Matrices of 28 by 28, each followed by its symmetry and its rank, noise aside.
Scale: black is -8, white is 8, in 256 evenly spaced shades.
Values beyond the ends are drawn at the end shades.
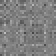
symmetric, rank two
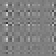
no symmetry, rank one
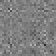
symmetric, rank three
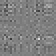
no symmetry, rank three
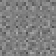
symmetric, rank two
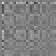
no symmetry, rank two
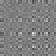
symmetric, rank one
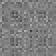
symmetric, rank three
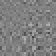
no symmetry, rank three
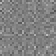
symmetric, rank three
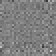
no symmetry, rank three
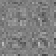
no symmetry, rank three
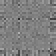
symmetric, rank two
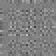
antisymmetric, rank two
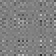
no symmetry, rank two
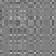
no symmetry, rank two
